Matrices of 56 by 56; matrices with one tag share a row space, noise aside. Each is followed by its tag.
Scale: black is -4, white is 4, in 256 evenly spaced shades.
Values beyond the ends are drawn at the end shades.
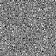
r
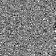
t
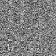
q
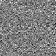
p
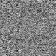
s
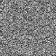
p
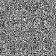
r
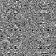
s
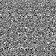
p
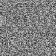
p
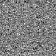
q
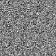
q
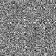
r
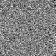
t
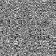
s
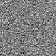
q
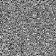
q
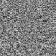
s
